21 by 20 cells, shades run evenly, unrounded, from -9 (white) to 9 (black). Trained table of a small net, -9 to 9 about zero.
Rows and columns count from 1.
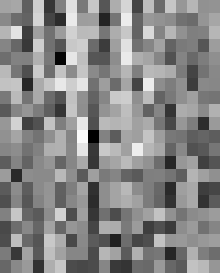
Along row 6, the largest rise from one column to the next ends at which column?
5
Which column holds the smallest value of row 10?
8
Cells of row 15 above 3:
4
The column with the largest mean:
9
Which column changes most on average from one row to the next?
6
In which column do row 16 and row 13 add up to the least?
12
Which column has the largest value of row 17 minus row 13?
11
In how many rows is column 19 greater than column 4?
14
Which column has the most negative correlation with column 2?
3
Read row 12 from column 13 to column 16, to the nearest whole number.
-8 -4 -3 2
